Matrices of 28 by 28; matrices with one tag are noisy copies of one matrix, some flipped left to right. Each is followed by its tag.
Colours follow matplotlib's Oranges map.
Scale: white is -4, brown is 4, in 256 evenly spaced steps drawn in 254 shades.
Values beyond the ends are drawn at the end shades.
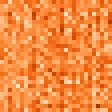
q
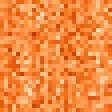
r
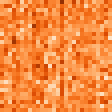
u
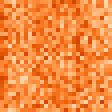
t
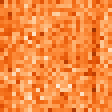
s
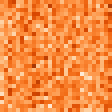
t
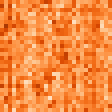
s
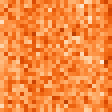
t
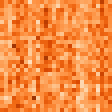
s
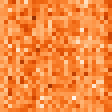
t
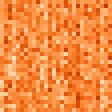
u
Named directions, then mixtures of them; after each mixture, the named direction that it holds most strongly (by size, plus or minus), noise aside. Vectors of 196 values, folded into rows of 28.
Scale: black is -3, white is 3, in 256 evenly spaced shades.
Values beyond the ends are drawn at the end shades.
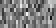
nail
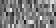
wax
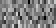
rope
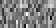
nail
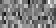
rope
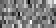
rope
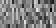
wax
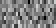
rope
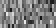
wax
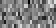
rope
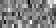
rope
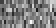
wax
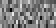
wax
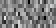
rope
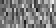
wax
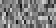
nail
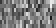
nail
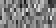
nail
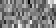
rope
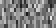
nail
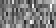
wax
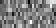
wax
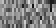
wax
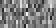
nail
